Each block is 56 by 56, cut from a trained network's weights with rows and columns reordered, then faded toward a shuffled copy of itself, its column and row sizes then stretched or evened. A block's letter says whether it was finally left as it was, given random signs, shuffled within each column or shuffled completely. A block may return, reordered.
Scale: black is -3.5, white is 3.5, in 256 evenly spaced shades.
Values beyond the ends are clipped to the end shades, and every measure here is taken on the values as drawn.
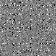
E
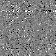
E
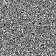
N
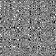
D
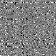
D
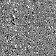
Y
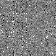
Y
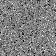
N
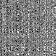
D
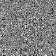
E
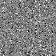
Y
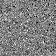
N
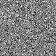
N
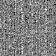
Y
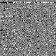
D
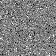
N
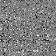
E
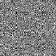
D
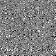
E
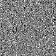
Y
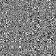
D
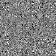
E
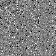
Y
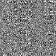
D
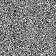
N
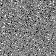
N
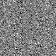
Y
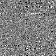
E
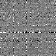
D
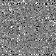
E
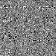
E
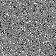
N
